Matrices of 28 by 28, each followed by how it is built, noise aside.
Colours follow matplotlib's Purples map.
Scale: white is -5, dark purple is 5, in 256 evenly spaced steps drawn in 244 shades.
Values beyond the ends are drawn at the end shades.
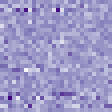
uneven rows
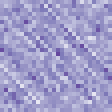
Toeplitz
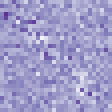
banded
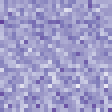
repeating columns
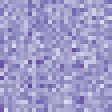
blocks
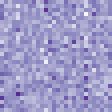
uneven columns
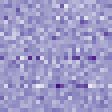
uneven rows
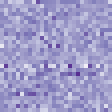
uneven rows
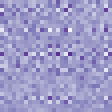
low rank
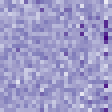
uneven columns
